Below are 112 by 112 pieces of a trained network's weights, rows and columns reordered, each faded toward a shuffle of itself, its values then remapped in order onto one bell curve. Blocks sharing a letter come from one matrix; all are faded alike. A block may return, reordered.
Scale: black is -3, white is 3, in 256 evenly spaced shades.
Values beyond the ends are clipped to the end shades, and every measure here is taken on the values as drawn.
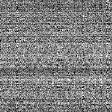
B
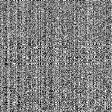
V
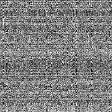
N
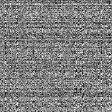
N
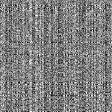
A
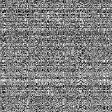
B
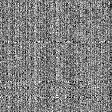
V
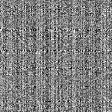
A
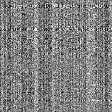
A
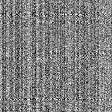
A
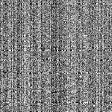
A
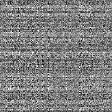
B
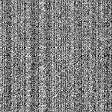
A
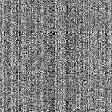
V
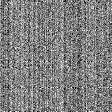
V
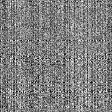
A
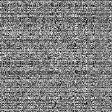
N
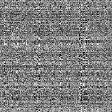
N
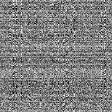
N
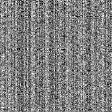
A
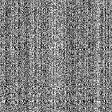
V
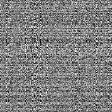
N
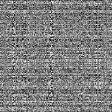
B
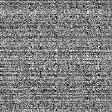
B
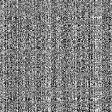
V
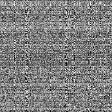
N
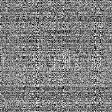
N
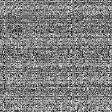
N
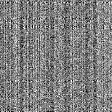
A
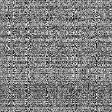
N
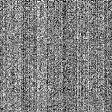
V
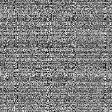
N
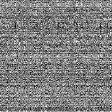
N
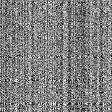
A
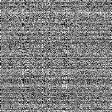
B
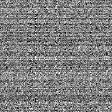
B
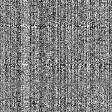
A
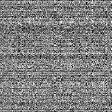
B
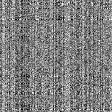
A
